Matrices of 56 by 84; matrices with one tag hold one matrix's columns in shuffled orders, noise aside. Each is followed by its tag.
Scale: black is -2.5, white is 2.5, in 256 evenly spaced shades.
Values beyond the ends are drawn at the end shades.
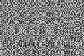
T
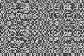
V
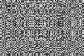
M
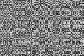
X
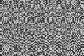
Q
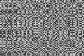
M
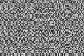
V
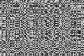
M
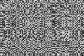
M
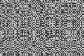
M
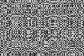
M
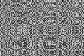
T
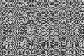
T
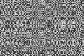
X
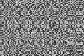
X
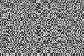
V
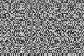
V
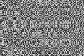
X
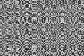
Q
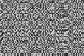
V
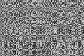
T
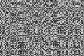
T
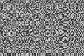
V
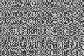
T
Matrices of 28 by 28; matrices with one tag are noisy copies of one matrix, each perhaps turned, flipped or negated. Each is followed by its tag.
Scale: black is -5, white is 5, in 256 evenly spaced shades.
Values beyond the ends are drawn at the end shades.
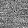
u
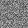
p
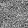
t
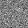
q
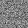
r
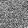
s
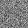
p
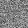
s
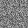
r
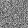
p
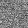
u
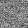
t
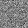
p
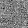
u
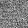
s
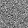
q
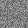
p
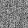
u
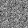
r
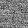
u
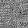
u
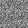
r
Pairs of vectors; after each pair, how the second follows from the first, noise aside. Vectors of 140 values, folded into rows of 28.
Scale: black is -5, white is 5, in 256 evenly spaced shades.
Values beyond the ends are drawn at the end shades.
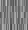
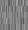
wrapped around, negated, shrunk.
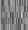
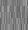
wrapped around, negated, shrunk.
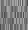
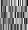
scaled up.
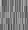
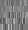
negated, partly zeroed.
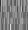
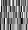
negated, scaled up.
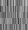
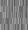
negated, shrunk.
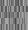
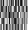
scaled up.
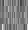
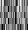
negated, scaled up.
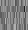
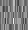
wrapped around, negated.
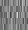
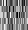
negated, scaled up.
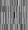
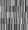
wrapped around, negated.
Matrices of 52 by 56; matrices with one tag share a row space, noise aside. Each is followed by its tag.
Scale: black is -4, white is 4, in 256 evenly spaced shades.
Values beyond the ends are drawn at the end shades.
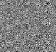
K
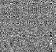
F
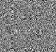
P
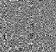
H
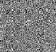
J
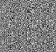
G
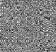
J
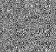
K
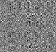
G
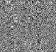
P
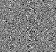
G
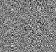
P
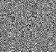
G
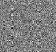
P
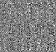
G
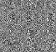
G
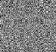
J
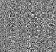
G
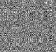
F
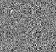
P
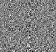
G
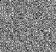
J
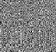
H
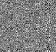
K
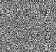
K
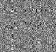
P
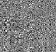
H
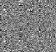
H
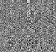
G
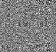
K
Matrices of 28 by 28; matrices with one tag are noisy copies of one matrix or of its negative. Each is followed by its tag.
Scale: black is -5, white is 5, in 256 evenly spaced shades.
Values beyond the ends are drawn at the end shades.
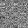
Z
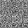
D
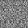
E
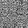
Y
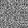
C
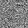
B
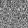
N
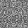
D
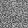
D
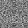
D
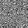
Y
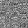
Z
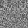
N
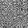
Y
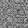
B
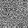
Y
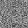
D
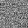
Z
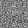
D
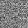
Z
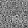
D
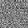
C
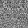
N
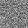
Z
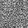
Y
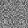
E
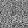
D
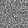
C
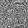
B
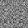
E
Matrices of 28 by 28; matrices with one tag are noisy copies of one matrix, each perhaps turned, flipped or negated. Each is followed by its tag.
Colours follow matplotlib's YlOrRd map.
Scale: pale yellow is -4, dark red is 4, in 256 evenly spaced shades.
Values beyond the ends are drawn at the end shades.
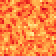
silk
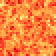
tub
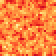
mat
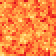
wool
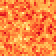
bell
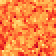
wool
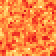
wool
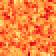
mat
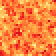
wool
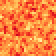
bell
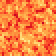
bell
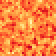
silk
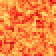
tub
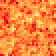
tub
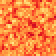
silk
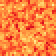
bell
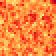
wool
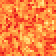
bell
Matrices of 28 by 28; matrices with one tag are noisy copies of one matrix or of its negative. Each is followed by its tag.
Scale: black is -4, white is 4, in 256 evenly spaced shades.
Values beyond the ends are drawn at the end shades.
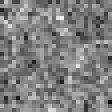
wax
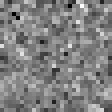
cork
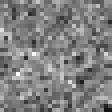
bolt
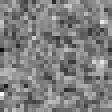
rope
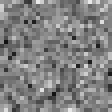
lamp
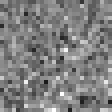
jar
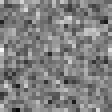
rope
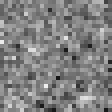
jar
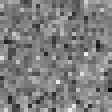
lamp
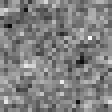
wax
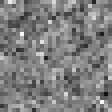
cork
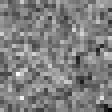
bolt
